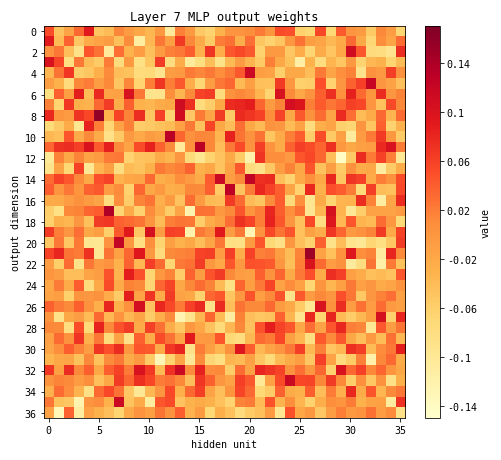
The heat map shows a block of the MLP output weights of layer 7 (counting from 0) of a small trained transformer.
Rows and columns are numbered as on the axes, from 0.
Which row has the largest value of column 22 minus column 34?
35
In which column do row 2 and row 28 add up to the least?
32
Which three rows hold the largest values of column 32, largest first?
5, 15, 34
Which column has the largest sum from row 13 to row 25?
22
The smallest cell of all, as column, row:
29, 12
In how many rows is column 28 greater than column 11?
18
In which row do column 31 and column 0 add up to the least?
20
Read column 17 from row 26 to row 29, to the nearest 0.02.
0.08 -0.04 -0.08 0.04
